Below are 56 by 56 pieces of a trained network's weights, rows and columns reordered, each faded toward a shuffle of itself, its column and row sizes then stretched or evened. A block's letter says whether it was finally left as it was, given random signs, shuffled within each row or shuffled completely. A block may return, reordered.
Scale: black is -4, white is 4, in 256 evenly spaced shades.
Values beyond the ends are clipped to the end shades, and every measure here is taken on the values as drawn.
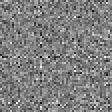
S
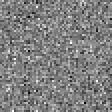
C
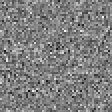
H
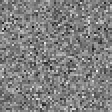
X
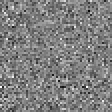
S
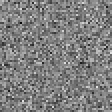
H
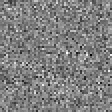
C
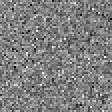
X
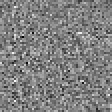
C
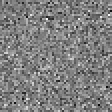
H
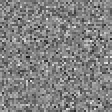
C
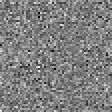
C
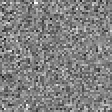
C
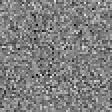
H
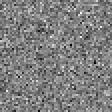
X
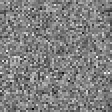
H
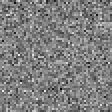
H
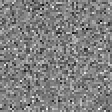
C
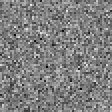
X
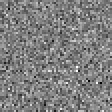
H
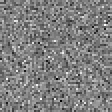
X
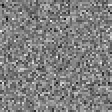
H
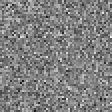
C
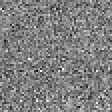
H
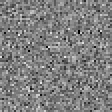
H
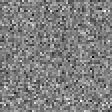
H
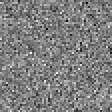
X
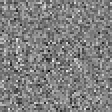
S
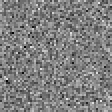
X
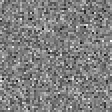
H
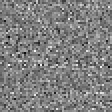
H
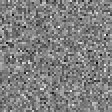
X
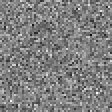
X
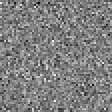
H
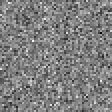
X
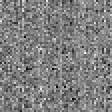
S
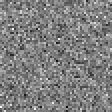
X
